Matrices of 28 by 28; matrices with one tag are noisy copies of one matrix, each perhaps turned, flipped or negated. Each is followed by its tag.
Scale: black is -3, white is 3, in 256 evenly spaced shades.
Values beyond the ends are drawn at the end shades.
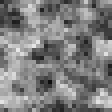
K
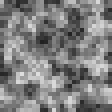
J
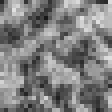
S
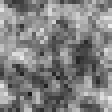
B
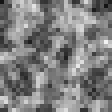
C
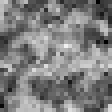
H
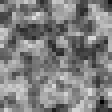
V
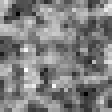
V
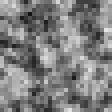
C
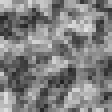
C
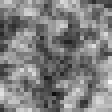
H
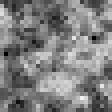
B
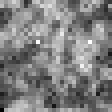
B
